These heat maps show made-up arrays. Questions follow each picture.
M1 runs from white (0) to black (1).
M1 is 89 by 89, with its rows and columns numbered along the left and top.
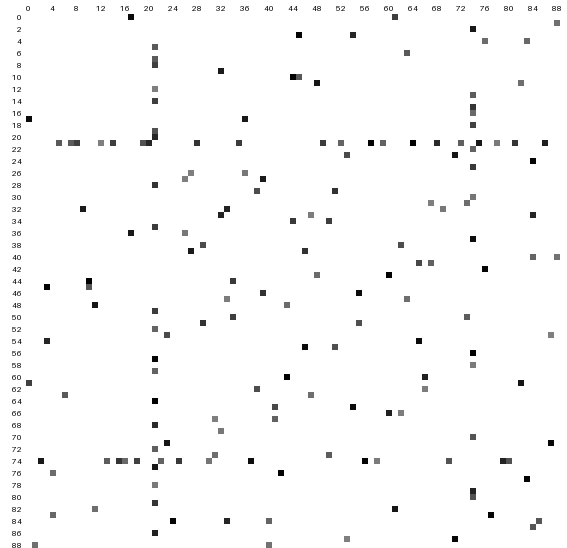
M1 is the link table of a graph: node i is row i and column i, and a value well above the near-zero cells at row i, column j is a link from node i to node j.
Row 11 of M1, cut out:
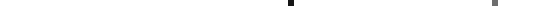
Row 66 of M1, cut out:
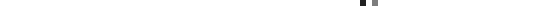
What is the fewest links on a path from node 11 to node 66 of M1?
4
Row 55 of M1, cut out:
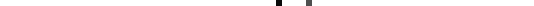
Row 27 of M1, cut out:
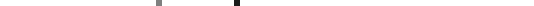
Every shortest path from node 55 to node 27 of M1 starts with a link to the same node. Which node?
node 46
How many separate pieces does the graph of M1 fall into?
7
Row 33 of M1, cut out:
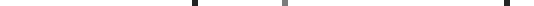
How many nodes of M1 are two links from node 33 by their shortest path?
6
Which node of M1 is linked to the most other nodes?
node 21
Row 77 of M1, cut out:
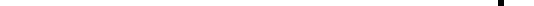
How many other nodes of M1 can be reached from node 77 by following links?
4
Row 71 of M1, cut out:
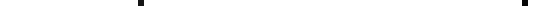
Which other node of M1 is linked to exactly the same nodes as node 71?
node 53
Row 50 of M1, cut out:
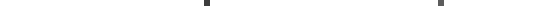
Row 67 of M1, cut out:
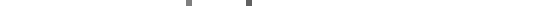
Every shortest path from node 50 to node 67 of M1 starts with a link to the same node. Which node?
node 73
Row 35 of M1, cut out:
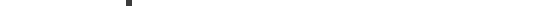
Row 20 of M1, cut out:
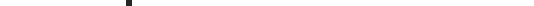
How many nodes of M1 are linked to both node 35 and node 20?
1
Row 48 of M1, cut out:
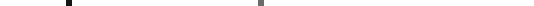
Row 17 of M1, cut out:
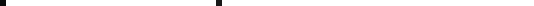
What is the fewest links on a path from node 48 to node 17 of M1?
5
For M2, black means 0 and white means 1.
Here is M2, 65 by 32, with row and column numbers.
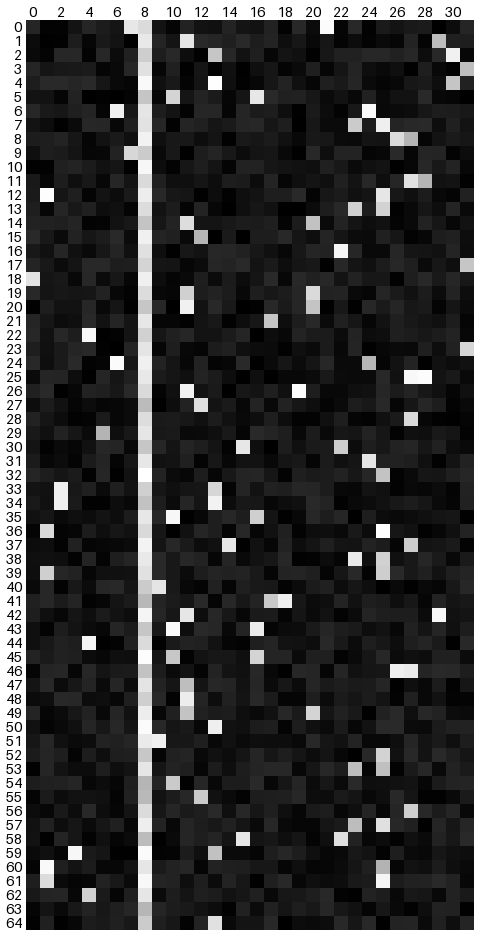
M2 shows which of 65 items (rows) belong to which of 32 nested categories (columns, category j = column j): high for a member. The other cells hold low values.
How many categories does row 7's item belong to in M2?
3
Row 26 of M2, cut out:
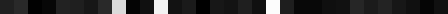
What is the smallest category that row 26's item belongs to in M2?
19
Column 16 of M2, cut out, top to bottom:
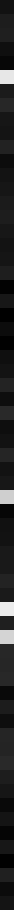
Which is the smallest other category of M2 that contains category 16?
10
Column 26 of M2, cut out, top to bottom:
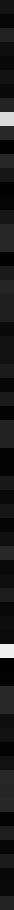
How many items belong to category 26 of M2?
2
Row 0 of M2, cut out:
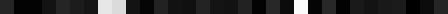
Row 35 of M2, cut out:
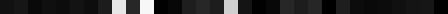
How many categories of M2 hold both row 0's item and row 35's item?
1
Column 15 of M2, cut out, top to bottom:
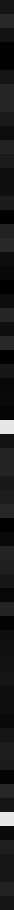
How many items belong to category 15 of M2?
2
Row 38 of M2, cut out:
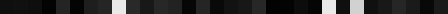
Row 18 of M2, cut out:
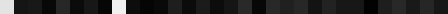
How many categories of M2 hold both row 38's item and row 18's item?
1
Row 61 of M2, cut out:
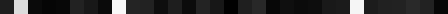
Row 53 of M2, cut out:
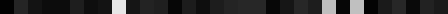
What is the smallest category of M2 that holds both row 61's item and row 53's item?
25
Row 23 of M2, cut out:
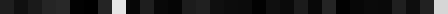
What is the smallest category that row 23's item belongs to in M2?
31
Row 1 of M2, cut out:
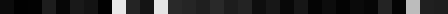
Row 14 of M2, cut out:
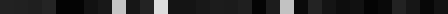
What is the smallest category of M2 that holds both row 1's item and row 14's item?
11
